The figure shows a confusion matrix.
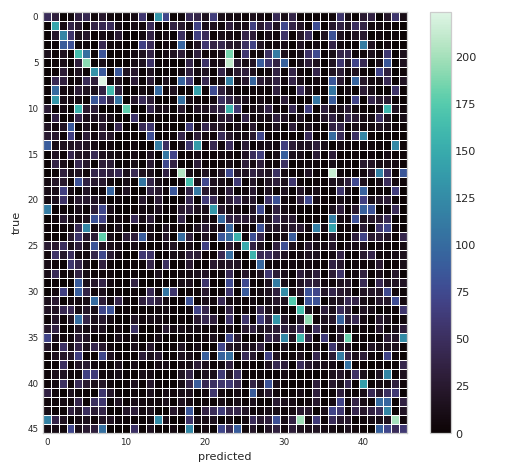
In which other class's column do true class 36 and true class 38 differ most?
22
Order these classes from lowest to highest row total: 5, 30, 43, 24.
43, 30, 5, 24
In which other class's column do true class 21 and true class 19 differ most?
0
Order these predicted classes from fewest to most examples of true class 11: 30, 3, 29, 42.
3, 30, 29, 42
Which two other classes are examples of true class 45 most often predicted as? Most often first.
18, 7
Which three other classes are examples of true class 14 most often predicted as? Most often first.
19, 44, 0
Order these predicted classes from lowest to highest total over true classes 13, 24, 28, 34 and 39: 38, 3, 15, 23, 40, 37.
38, 15, 3, 37, 23, 40
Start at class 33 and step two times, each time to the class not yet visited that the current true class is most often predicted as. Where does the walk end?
4
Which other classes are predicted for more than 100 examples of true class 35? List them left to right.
30, 32, 38, 45
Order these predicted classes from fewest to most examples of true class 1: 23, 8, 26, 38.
38, 23, 8, 26
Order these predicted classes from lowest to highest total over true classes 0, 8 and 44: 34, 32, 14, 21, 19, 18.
34, 18, 21, 19, 32, 14
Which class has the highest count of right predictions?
7
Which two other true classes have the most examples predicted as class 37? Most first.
33, 42
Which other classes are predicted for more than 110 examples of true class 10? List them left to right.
4, 23, 43
